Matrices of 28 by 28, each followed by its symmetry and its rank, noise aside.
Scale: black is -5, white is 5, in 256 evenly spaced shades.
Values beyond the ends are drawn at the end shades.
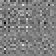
no symmetry, rank four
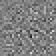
symmetric, rank four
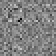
symmetric, rank four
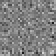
symmetric, rank five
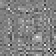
symmetric, rank three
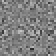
no symmetry, rank three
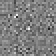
symmetric, rank five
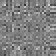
no symmetry, rank three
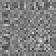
symmetric, rank four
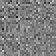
symmetric, rank five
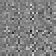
no symmetry, rank three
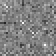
symmetric, rank four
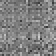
no symmetry, rank four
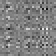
no symmetry, rank three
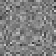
no symmetry, rank four
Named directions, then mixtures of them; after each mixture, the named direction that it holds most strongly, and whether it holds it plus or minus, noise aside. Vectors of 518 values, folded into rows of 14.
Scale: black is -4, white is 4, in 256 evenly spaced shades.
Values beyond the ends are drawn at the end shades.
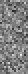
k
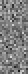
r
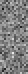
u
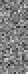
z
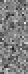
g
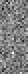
u, plus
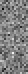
u, plus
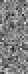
g, plus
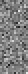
z, plus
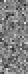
g, plus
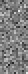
z, plus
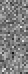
u, minus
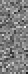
z, minus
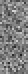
k, minus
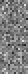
u, minus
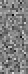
r, plus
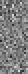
r, minus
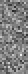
k, plus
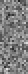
g, plus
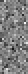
g, plus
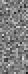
z, minus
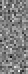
r, minus
